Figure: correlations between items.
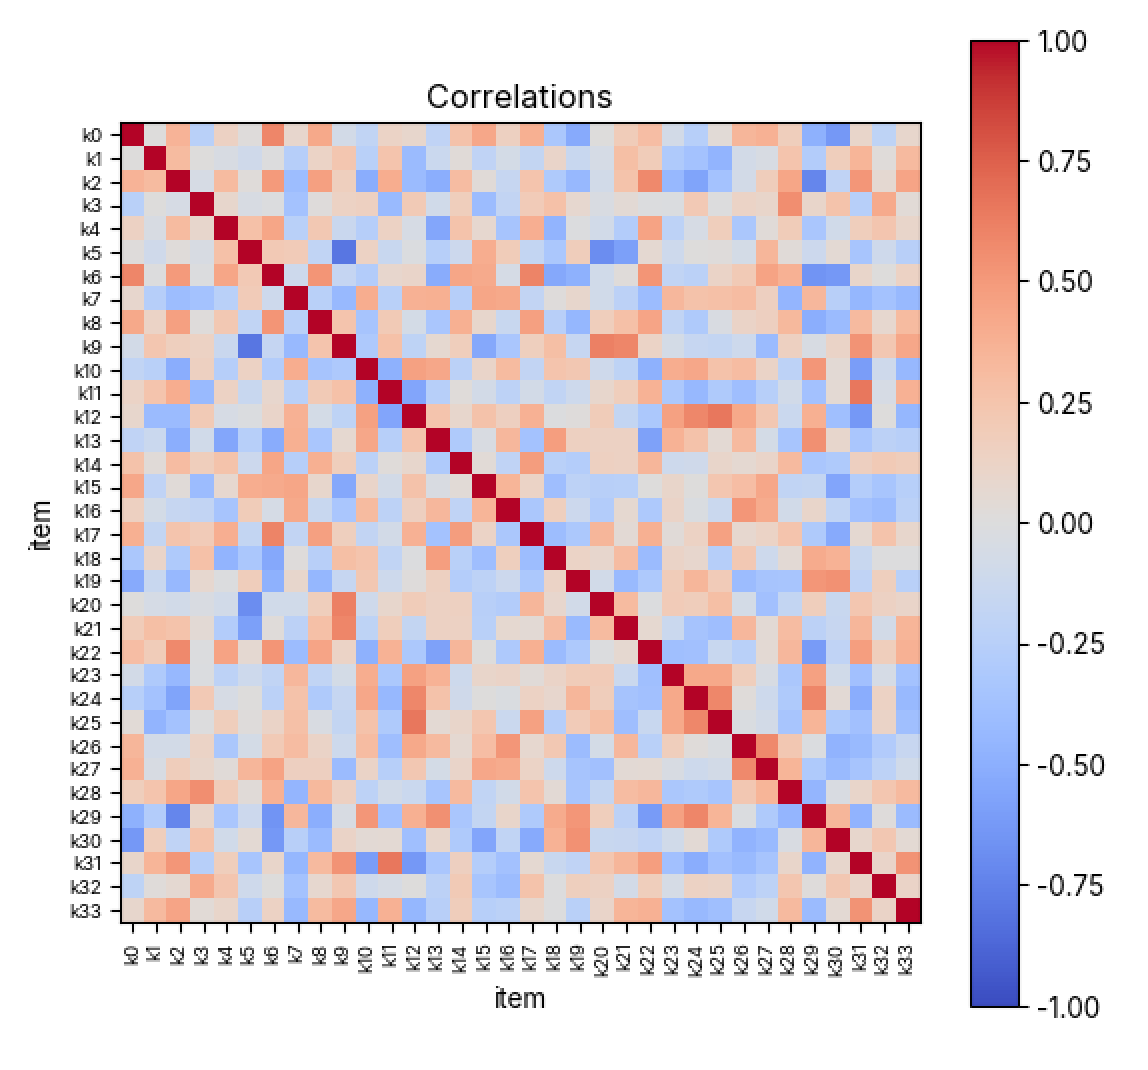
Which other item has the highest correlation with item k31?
k11
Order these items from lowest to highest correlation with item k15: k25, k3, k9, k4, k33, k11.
k9, k3, k33, k11, k4, k25
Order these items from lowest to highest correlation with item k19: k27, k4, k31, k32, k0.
k0, k27, k31, k4, k32
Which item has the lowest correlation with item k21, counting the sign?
k5
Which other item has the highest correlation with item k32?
k3
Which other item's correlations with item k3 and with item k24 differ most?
k28
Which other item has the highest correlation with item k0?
k6
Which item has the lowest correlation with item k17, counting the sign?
k30
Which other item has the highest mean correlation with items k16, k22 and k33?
k2
